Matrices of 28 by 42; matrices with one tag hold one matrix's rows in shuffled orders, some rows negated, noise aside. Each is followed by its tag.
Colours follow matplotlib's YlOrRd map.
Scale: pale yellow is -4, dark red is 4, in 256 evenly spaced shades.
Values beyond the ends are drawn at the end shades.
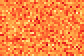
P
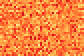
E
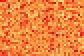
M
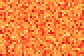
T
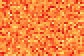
M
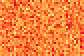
P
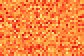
E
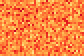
P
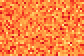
T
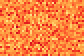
E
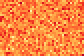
T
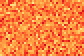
T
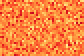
P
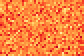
T
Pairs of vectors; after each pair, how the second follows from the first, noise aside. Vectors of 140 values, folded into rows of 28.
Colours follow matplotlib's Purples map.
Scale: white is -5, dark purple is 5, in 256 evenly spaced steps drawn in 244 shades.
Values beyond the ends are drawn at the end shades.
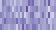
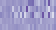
partly zeroed.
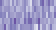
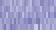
shrunk.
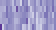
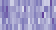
wrapped around, negated.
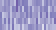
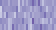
reversed, negated, partly zeroed.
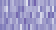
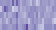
wrapped around, negated, partly zeroed.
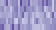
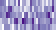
negated, scaled up.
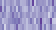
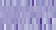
partly zeroed.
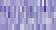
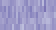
shrunk.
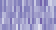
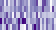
wrapped around, negated, scaled up.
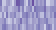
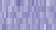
shrunk.
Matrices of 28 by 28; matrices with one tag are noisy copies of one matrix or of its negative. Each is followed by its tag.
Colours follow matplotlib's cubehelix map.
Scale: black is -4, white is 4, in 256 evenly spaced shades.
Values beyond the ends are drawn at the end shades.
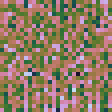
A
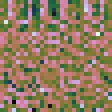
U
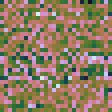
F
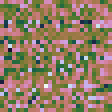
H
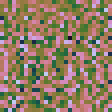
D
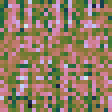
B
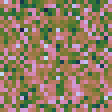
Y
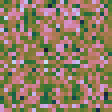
Y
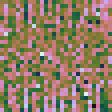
A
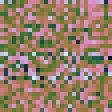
F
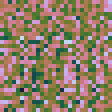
D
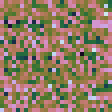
H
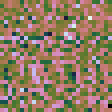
D
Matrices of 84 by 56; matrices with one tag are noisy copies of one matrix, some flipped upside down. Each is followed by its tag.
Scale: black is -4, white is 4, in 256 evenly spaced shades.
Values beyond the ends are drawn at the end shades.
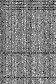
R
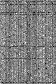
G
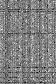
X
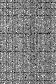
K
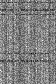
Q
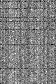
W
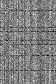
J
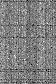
G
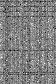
X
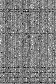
X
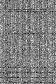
X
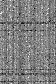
Q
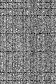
K
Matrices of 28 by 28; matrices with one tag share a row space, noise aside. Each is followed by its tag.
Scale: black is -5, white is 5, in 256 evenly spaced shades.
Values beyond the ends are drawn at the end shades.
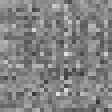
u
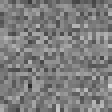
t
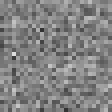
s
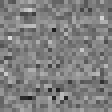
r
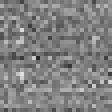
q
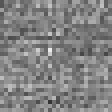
r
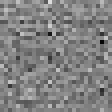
r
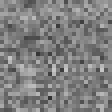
r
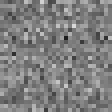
u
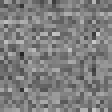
q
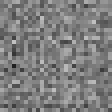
s
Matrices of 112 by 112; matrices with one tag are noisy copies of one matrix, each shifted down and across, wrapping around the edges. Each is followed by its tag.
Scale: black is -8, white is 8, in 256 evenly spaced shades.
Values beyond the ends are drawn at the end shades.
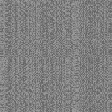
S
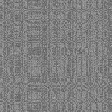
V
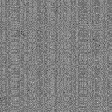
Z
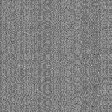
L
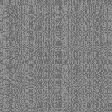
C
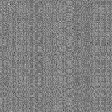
L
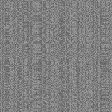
Z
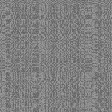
C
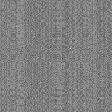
S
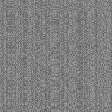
Z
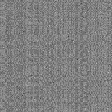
L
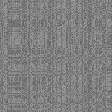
V
